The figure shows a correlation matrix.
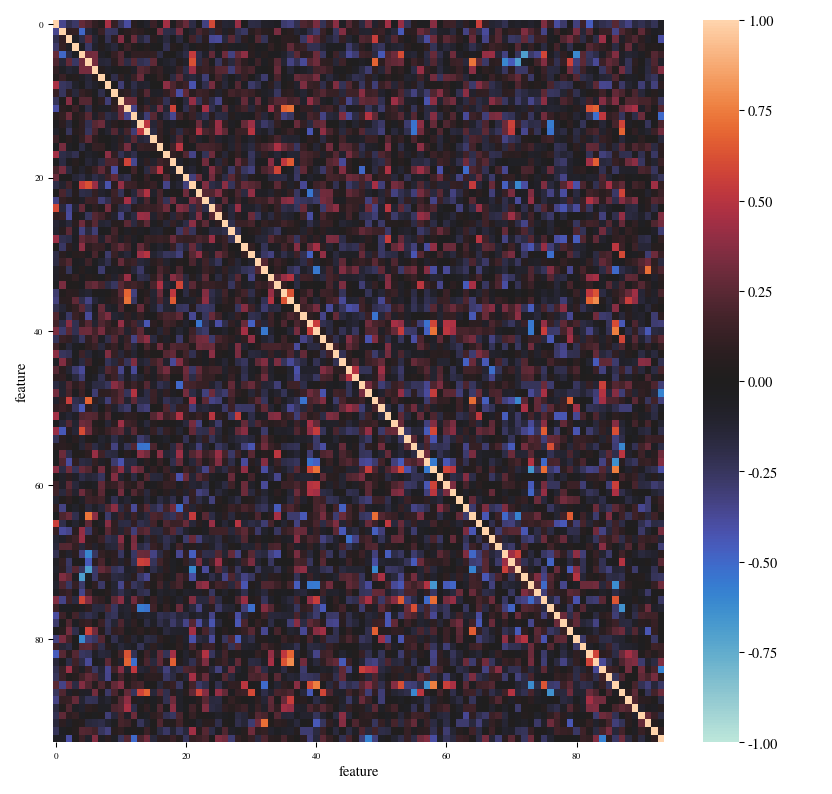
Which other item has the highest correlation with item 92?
21
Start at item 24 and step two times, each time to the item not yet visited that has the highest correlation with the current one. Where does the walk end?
65
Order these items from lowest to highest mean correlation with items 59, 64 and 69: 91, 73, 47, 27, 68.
91, 68, 73, 47, 27
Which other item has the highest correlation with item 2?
49
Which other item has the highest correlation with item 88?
36
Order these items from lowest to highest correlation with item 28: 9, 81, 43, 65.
9, 81, 43, 65
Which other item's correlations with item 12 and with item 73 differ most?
58
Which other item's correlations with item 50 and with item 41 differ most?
87
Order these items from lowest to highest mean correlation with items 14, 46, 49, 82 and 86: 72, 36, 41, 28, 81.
81, 72, 28, 36, 41
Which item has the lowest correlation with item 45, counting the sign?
67
